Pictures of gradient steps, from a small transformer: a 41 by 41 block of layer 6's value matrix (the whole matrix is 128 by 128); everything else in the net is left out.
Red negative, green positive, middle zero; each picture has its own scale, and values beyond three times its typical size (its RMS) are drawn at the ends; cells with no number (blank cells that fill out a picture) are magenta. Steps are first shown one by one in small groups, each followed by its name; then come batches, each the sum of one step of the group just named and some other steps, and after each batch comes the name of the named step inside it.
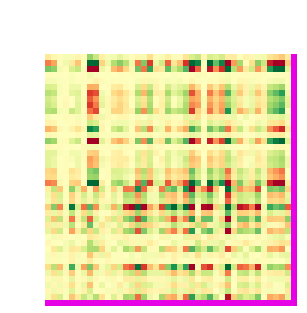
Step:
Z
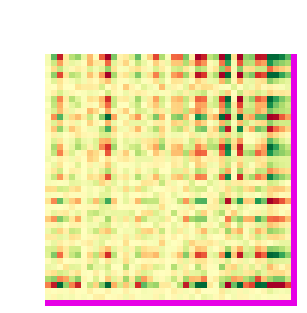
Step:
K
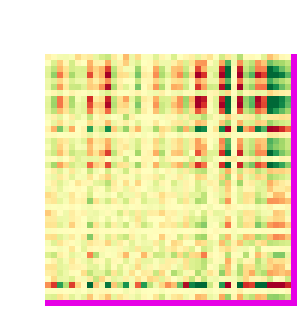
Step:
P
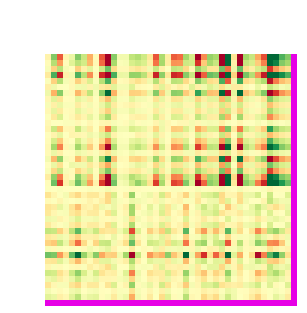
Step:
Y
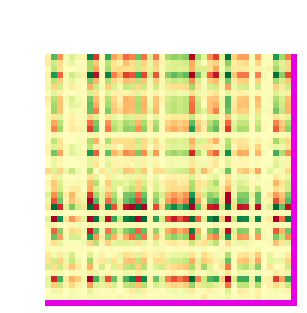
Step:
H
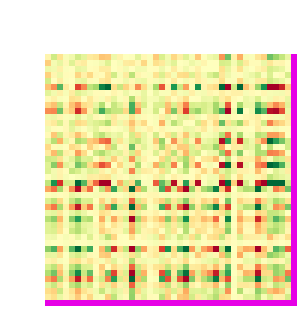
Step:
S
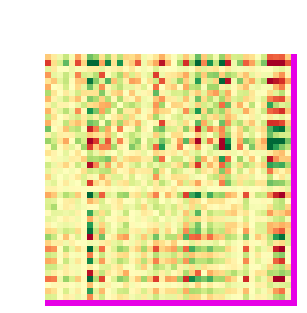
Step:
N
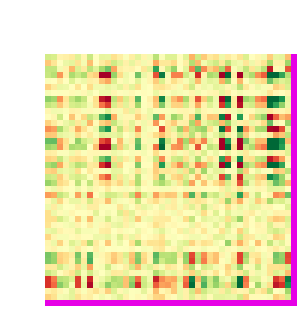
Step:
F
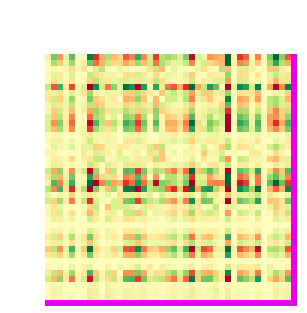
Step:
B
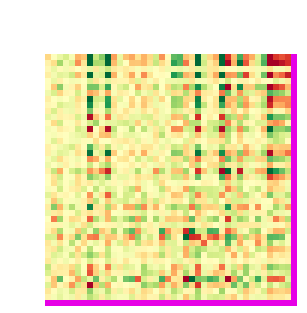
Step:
H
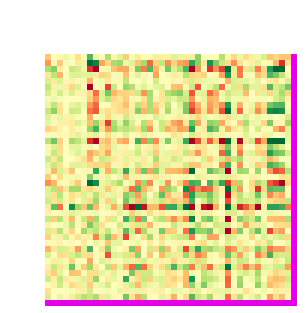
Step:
Z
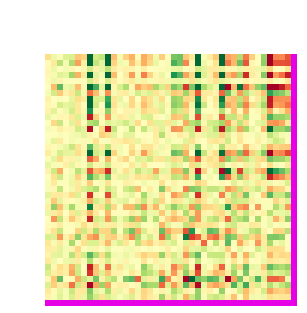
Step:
H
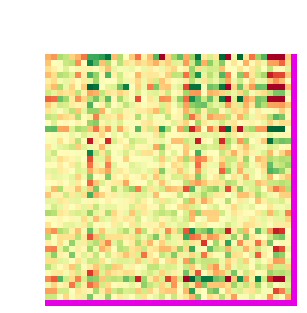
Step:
N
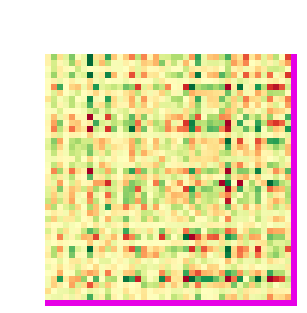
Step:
B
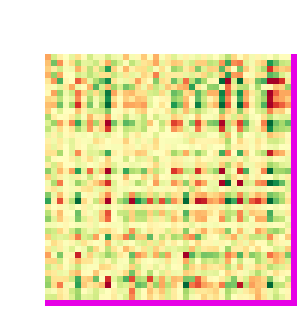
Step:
Y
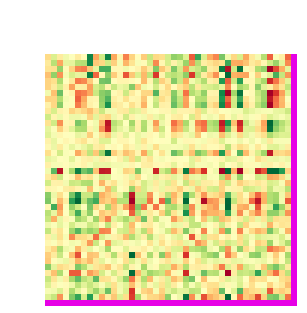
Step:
H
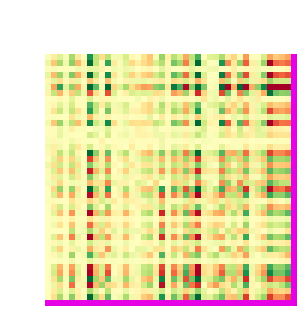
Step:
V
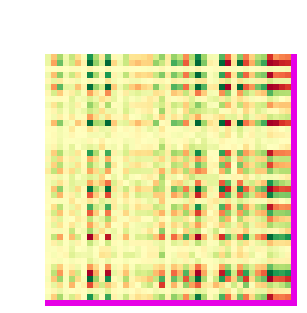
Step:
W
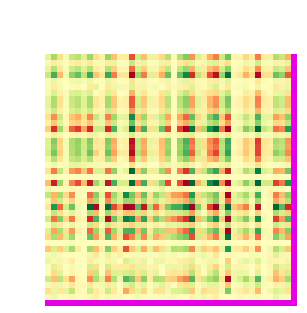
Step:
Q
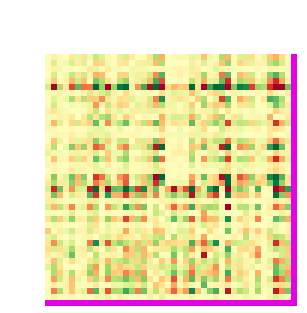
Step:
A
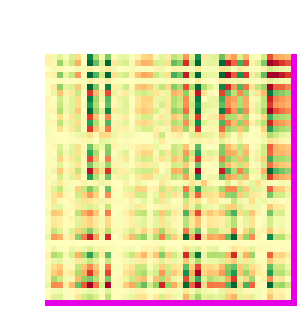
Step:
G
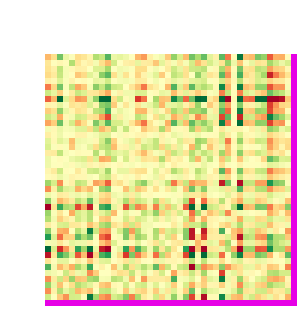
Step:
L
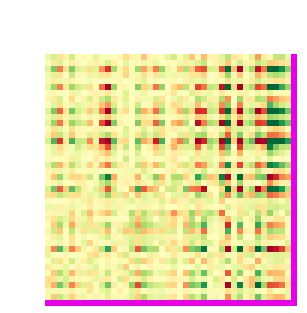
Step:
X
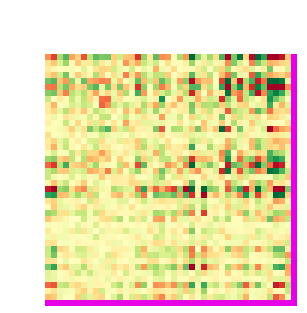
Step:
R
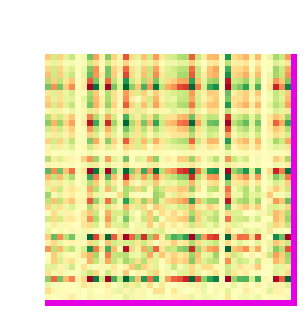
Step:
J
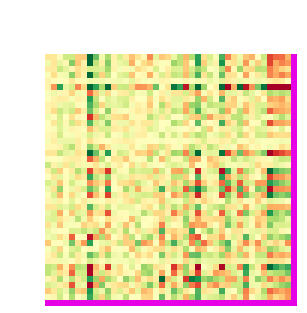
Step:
V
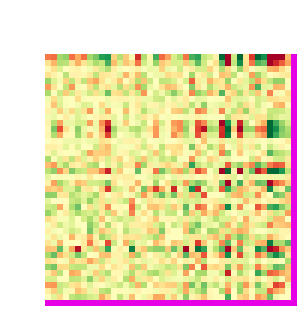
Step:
R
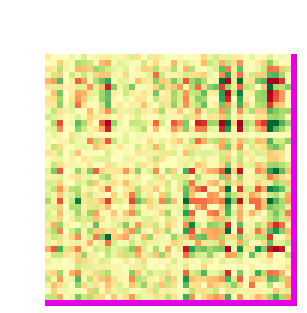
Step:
X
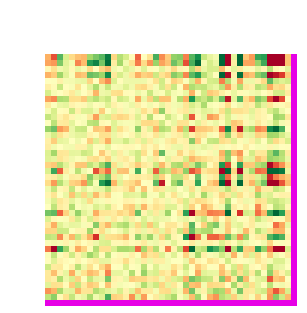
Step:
G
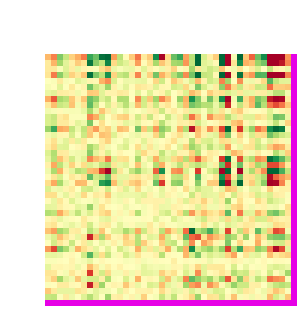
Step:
G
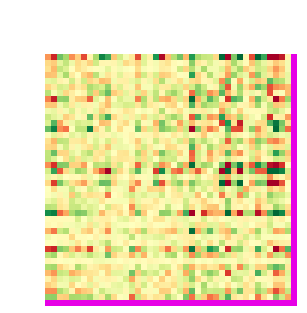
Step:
R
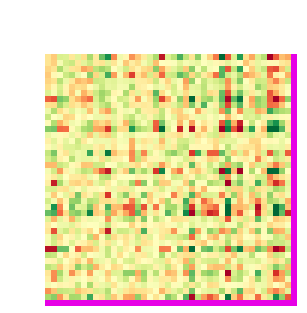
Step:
Q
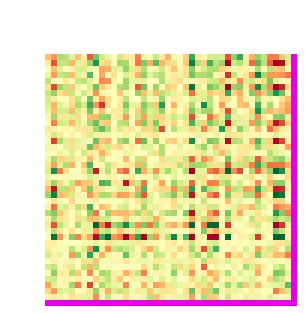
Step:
R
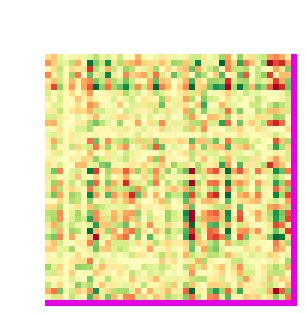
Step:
A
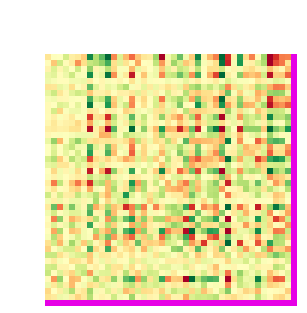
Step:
Q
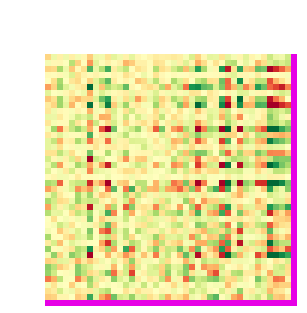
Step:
L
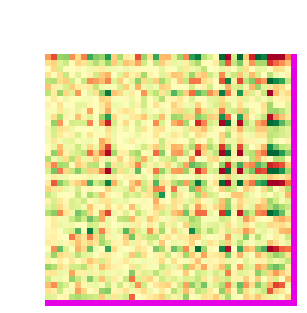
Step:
R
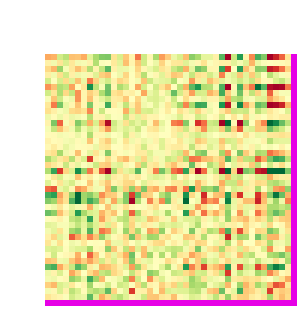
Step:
R
